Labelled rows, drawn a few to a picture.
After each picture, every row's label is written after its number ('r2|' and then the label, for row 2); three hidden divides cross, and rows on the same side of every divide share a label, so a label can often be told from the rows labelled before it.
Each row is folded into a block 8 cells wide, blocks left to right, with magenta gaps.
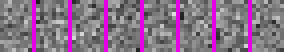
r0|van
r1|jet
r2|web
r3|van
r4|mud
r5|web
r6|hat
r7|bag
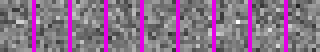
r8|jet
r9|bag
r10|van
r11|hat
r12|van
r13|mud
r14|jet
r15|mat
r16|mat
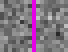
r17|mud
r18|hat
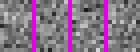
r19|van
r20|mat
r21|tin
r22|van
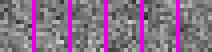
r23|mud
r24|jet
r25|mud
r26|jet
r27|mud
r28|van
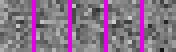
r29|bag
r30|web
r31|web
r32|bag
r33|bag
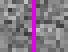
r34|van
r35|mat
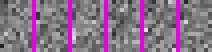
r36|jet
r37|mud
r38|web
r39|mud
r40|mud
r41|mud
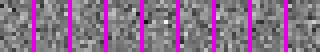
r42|hat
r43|web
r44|van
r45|hat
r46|jet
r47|hat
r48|tin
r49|hat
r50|web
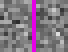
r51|mud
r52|web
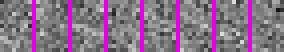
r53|web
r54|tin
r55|mat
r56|mat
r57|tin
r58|van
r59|jet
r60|van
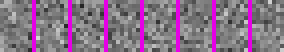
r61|van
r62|web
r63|mat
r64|hat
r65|mat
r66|mat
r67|mat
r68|mat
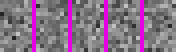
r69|mud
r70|hat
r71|mat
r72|mat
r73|mat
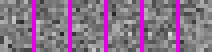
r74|bag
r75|mud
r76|mat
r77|jet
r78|hat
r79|mat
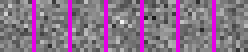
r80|van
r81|bag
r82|mud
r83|van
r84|mud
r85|bag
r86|tin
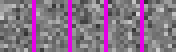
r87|tin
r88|tin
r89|mat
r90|web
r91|web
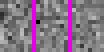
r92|web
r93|jet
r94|bag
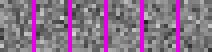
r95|hat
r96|bag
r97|web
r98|mat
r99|tin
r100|tin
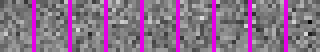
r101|jet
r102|jet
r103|jet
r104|van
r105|bag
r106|hat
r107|hat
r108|web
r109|bag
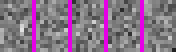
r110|web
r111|mud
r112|jet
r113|hat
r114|van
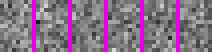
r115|mat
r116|tin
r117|hat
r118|mud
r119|mat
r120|tin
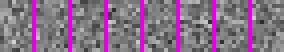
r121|hat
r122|web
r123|hat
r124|mud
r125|bag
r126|tin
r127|tin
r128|hat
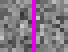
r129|web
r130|jet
